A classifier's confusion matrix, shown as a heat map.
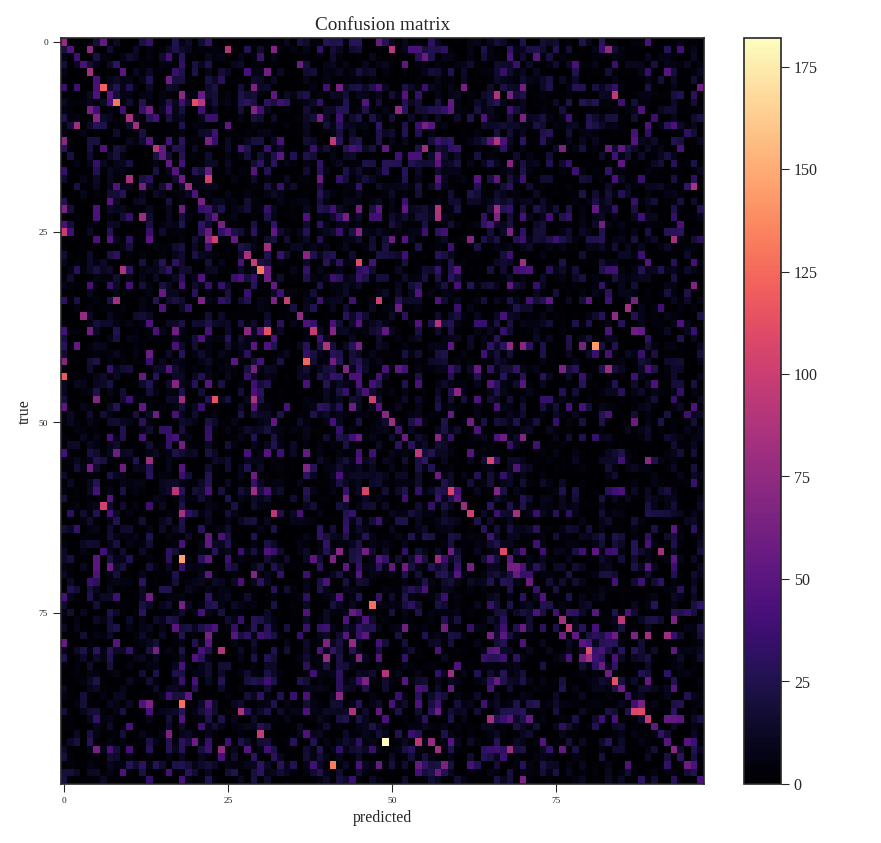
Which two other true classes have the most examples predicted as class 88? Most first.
87, 38
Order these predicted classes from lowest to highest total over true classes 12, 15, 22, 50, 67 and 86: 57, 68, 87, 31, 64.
64, 68, 31, 87, 57
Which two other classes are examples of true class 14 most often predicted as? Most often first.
55, 76
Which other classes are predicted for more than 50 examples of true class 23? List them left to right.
12, 43, 57, 66
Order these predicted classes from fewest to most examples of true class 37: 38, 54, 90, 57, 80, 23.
90, 23, 80, 38, 54, 57
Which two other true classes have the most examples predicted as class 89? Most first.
78, 55
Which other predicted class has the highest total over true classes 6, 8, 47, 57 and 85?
29
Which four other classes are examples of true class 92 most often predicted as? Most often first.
49, 54, 56, 20
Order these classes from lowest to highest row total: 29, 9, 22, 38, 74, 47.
74, 29, 47, 9, 38, 22
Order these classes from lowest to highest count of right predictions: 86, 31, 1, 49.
86, 1, 31, 49
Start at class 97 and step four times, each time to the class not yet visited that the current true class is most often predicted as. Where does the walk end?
17
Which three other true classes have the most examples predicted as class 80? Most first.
81, 34, 79
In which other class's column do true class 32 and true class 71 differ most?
96
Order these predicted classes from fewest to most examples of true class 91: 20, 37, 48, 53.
20, 48, 53, 37
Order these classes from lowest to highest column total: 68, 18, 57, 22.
68, 57, 22, 18
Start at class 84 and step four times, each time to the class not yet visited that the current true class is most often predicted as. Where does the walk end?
83
